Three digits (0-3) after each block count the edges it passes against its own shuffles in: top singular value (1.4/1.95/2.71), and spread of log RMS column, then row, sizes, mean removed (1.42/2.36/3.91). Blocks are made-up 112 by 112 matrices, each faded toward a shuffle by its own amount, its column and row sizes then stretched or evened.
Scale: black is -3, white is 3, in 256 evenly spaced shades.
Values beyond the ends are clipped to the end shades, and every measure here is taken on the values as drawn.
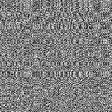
3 1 1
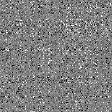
1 2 2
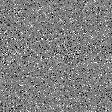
1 0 1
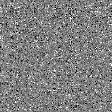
1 1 1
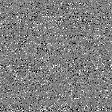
1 0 2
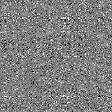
2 1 1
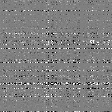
1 2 3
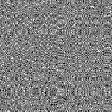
3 0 0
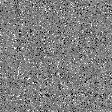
0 1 1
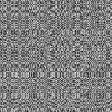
3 2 1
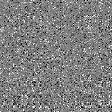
2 1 1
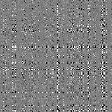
3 3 2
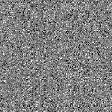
2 1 1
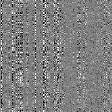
3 3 1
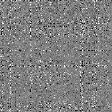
1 2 2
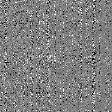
0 3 1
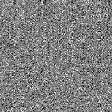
2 1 0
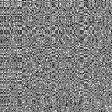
3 1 1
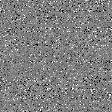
0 0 2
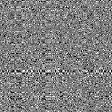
3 0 2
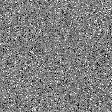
1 1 0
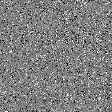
0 1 1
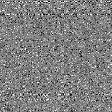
2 0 2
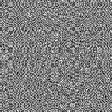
3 0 1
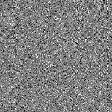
2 1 0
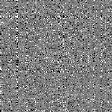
2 2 2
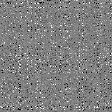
1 2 2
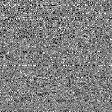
2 0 2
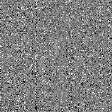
0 2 1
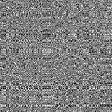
3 0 2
